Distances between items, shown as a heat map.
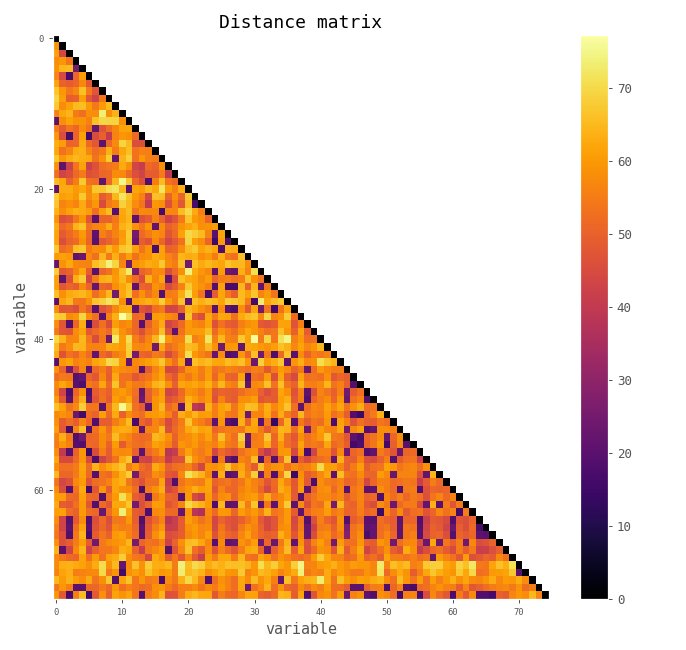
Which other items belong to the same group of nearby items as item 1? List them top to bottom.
17, 32, 68
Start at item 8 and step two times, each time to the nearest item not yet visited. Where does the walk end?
6
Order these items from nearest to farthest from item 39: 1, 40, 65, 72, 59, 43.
59, 65, 1, 40, 43, 72
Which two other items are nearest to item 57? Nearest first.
69, 22
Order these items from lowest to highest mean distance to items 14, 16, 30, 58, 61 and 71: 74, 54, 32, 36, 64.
36, 64, 54, 74, 32
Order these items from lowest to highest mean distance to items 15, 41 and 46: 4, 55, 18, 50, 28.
28, 50, 4, 18, 55
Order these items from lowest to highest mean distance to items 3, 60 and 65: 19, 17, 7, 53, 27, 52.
52, 53, 17, 27, 19, 7
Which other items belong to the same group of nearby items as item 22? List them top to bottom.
21
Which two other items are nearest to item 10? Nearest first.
71, 70
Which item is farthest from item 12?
70
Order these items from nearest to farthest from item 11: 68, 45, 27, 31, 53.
45, 53, 68, 27, 31
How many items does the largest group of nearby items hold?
14
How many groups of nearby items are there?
13
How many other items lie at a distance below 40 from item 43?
5
